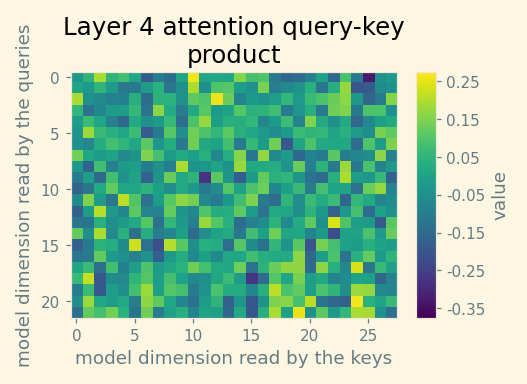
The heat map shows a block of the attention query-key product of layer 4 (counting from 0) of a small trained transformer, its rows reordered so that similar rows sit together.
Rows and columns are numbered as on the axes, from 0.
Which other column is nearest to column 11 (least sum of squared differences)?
27
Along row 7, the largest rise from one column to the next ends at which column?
16
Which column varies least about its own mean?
3
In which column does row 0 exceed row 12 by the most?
10
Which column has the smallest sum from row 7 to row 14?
0
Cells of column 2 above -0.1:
18
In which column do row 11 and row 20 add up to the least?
23
